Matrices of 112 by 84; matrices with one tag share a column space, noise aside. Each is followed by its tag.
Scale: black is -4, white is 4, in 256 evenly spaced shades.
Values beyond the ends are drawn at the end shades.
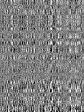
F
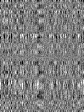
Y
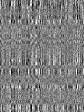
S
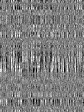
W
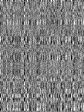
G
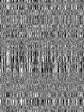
W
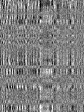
S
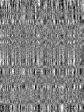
S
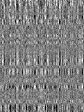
S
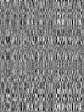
G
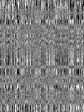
S
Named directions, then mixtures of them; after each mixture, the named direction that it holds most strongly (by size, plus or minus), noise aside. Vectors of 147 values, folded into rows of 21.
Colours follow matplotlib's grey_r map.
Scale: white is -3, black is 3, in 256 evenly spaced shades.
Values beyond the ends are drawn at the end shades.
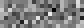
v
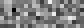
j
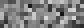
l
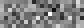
v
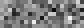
v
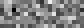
j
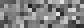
l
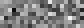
j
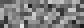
l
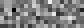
j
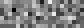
j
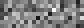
v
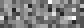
j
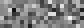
j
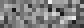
l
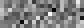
v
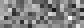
v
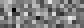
j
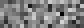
l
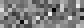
v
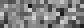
l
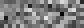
l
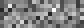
v
